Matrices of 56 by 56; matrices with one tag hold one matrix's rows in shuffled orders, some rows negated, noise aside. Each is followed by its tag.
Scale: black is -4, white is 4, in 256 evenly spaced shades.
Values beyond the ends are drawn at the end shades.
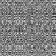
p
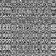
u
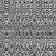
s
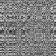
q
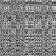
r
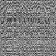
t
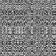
p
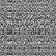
t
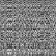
t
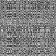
t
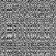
t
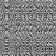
s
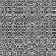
p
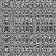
s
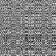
r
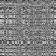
q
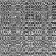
r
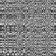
q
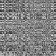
q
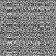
t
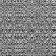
p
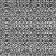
s
